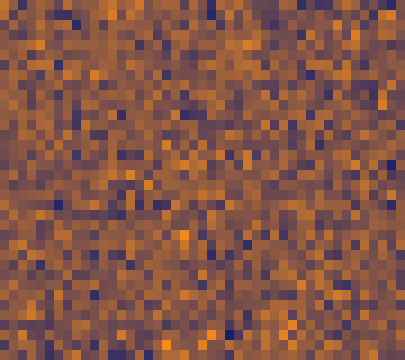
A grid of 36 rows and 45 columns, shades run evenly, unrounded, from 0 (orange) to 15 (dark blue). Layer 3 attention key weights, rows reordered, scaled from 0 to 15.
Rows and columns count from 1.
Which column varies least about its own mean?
10
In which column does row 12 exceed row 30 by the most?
21
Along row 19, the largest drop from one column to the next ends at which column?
17
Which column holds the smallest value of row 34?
24
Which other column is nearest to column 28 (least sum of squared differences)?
20
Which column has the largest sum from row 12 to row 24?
14
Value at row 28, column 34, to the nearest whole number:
9
